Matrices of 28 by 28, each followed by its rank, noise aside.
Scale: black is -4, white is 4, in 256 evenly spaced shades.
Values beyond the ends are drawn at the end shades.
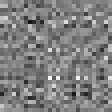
four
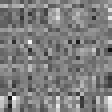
three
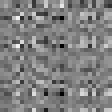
two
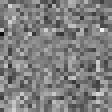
six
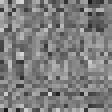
three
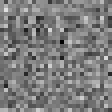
six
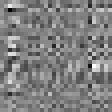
three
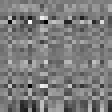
two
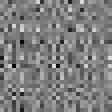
three
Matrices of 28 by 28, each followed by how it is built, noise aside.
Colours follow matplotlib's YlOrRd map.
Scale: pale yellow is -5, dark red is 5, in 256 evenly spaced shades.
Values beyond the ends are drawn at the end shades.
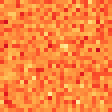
noise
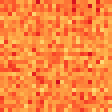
blocks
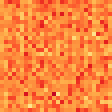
blocks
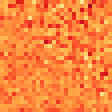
upper triangular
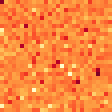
sparse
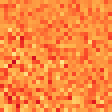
lower triangular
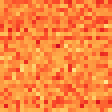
blocks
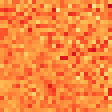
upper triangular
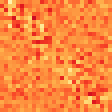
banded
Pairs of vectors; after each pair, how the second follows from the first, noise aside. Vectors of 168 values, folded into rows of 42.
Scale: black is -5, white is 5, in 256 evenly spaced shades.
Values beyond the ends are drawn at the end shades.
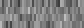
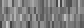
sign-scrambled.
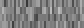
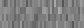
shrunk.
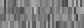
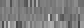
reversed, partly zeroed.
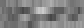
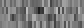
sign-scrambled.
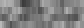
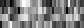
negated, scaled up.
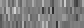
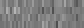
shrunk.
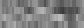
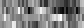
scaled up.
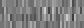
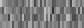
sign-scrambled.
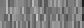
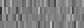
reversed, partly zeroed.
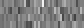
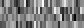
scaled up.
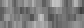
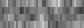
copied.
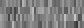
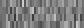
sign-scrambled.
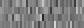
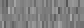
wrapped around, shrunk.
